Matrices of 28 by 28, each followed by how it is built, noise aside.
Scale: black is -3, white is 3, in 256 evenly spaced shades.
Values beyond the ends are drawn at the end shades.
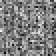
blocks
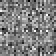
blocks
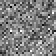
Hankel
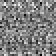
repeating columns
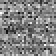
blocks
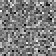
repeating columns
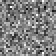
repeating rows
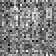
blocks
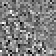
lower triangular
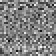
repeating columns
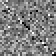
diagonal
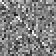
diagonal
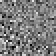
lower triangular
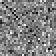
diagonal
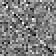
diagonal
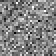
Hankel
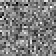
blocks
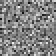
repeating columns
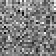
blocks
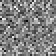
repeating columns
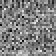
blocks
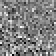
lower triangular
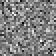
diagonal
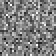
repeating columns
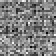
blocks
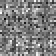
blocks
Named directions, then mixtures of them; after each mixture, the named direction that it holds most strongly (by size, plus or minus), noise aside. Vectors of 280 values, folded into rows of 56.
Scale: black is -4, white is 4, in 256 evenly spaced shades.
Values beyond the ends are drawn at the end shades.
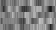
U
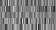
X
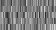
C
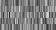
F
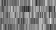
U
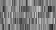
U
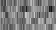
U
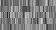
F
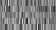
X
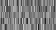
X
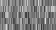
X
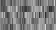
U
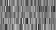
X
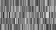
F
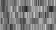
U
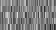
C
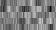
U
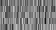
X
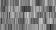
U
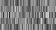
F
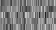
C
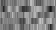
U
